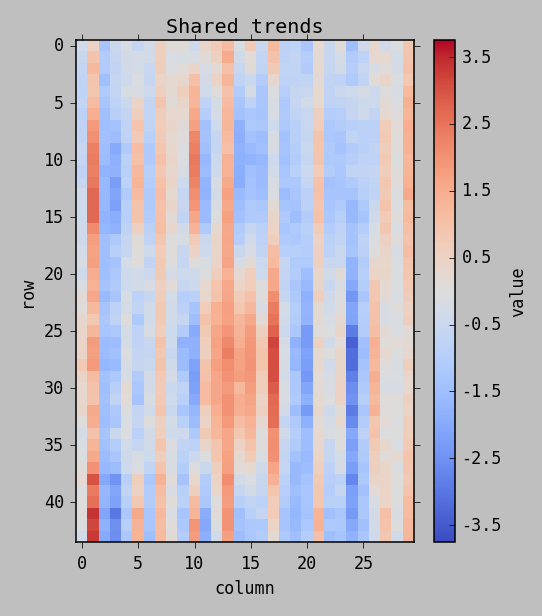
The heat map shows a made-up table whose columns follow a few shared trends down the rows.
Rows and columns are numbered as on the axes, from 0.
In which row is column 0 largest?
28
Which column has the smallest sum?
24
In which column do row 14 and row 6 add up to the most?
1
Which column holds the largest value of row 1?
13
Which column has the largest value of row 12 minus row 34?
10
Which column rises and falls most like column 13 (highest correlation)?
0
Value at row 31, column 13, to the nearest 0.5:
2
